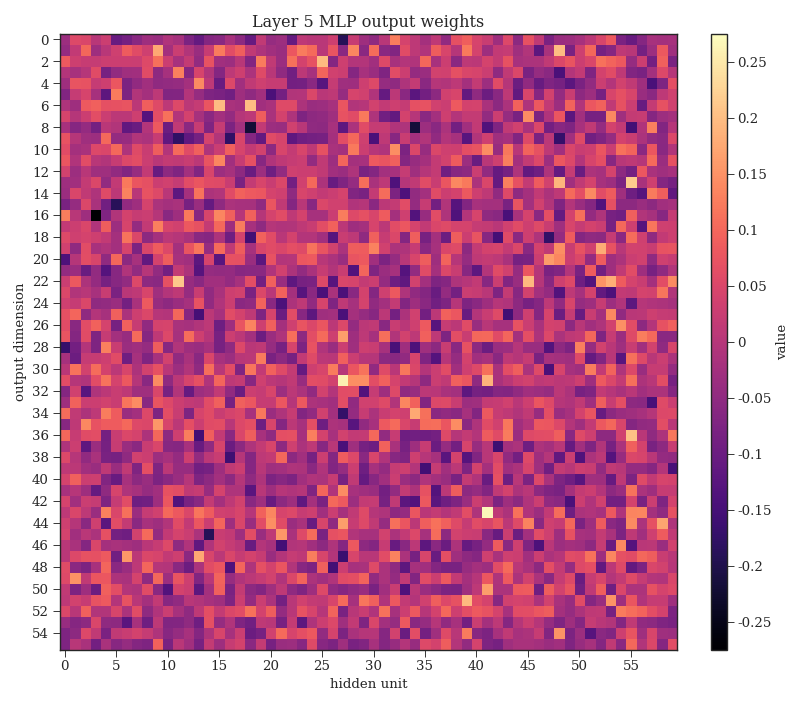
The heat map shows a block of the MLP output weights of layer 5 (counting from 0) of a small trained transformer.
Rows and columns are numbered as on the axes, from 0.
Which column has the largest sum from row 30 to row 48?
15
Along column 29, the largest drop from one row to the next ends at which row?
32
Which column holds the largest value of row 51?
39
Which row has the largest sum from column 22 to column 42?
31
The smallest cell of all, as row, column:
16, 3
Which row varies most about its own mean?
22
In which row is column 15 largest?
6
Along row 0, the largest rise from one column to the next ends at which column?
28
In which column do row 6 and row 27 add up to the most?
27
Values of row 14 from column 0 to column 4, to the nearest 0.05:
-0.05 0.05 0 0 0.05
